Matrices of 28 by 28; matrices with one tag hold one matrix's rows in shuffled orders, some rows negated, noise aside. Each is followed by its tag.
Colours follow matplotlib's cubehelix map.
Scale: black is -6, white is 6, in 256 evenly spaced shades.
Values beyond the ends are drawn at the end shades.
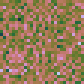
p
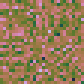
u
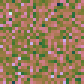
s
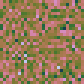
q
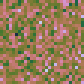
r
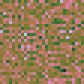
q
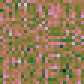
q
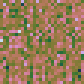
p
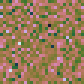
s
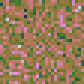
p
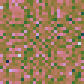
p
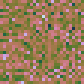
u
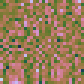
p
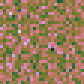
s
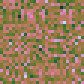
q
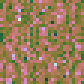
s
